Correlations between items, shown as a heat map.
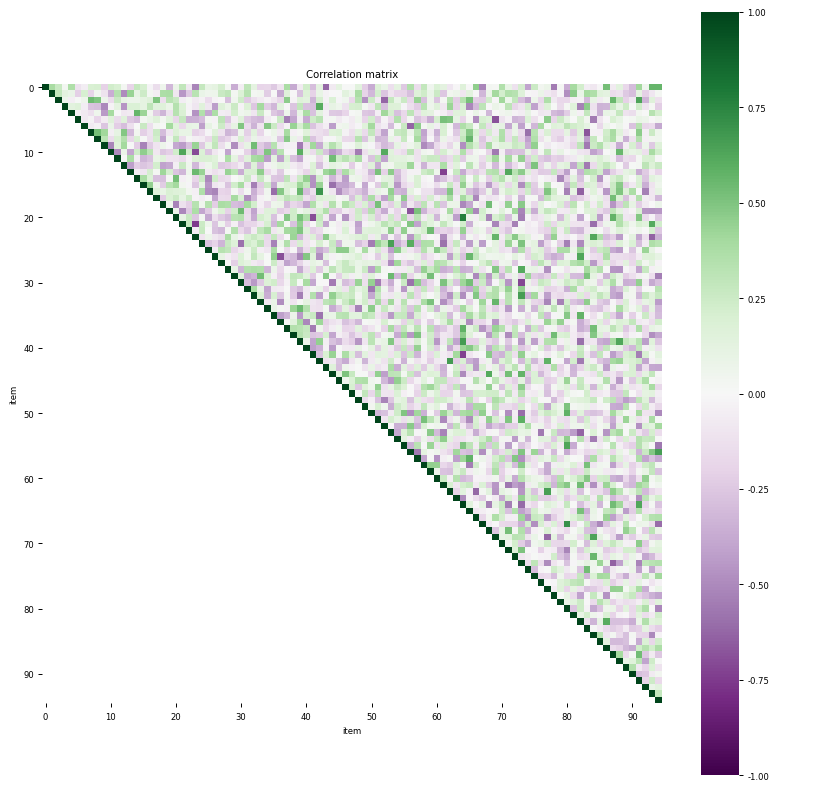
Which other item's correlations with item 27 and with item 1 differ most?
84
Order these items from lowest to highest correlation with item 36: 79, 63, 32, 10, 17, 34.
32, 63, 34, 17, 10, 79
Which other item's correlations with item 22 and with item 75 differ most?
39
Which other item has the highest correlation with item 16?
42
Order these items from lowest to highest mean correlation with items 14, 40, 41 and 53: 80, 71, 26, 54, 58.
54, 80, 58, 71, 26
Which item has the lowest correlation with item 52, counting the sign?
2
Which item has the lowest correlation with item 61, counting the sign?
13
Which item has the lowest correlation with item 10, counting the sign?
23
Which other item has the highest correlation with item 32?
73
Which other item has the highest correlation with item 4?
14
